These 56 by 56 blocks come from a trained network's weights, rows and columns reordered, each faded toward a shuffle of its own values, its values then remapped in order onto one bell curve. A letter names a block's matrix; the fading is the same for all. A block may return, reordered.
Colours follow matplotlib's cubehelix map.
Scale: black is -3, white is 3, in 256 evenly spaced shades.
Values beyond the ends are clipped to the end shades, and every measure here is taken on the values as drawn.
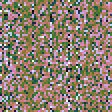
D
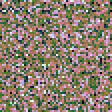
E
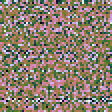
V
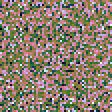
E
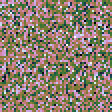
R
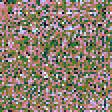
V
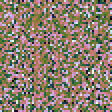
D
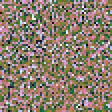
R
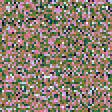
E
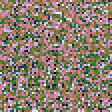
E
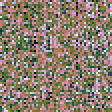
D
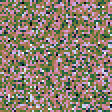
R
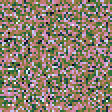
R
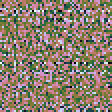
V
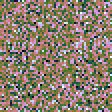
E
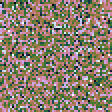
R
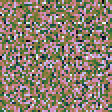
V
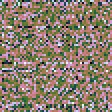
V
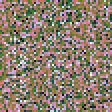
R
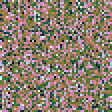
R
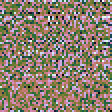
V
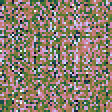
D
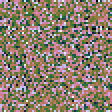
V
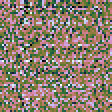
V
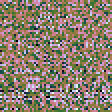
V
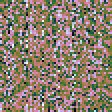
D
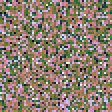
R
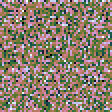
V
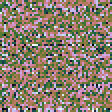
V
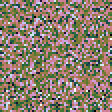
R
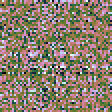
V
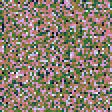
R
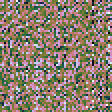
D
